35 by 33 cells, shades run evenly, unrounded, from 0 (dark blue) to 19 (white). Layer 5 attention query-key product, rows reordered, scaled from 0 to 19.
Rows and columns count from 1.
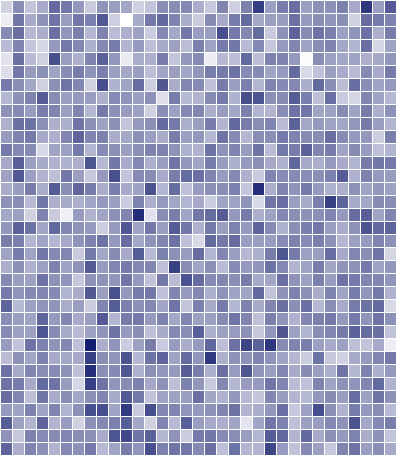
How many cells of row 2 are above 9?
19
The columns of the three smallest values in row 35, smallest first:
23, 13, 1
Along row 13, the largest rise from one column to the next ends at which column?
9
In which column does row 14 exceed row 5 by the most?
5
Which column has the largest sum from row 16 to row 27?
7
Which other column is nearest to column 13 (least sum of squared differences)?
3
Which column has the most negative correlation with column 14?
10
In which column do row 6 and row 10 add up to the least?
25
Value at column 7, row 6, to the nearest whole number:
8
